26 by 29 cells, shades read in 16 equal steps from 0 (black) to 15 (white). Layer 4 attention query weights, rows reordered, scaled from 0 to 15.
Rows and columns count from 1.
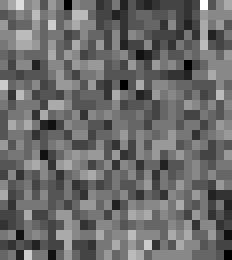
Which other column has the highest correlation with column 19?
23
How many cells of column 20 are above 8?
4
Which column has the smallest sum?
16
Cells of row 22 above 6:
13
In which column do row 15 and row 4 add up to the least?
27
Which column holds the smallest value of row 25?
5
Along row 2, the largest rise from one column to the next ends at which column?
10
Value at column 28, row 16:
6
